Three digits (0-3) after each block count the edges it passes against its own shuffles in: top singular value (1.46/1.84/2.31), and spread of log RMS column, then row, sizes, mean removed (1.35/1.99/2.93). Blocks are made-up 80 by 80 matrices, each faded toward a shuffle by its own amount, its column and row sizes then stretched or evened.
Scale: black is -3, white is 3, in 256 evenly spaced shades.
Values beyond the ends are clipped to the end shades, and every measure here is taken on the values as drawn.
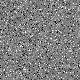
0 0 0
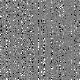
1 3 1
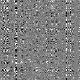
3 3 2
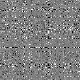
2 2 3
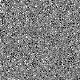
0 1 1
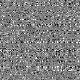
2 0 3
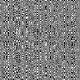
3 3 1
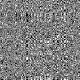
3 2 1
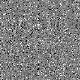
2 1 1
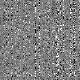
0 3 1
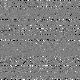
0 0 3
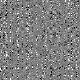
2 3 1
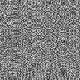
3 0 0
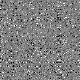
1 1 2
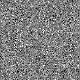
0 2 1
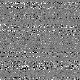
1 1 3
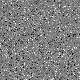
0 0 0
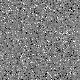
0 1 1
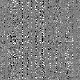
2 3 1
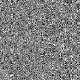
2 2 0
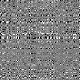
3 2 3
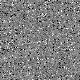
0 1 1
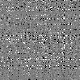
1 2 3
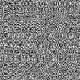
3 1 1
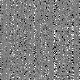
1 3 0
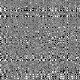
3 2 3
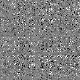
1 2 2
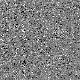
0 1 1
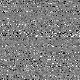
0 0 3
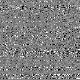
1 1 3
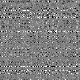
3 1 3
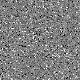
0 0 2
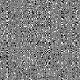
3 2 1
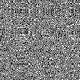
2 0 0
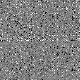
0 2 2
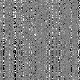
3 3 0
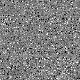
1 0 2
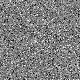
0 0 0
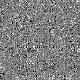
1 1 1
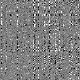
3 3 2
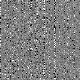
2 3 0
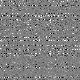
1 1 3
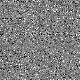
0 0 2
